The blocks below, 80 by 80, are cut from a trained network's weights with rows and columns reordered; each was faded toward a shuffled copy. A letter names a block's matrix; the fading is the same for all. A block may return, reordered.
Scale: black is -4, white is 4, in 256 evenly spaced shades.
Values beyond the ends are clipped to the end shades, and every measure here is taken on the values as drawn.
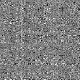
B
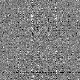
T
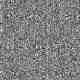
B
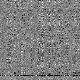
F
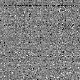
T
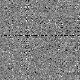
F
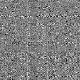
B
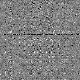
F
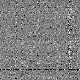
F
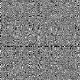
T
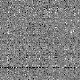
F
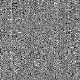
B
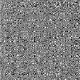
B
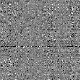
F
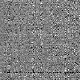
T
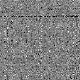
T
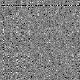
F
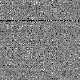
F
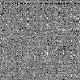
T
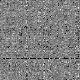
F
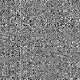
B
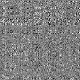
B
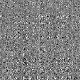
B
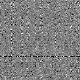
F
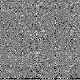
F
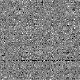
T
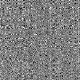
B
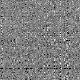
T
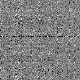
F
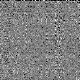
F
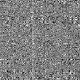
B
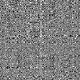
B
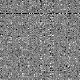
F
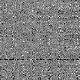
F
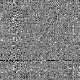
T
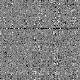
F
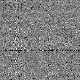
T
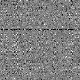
F
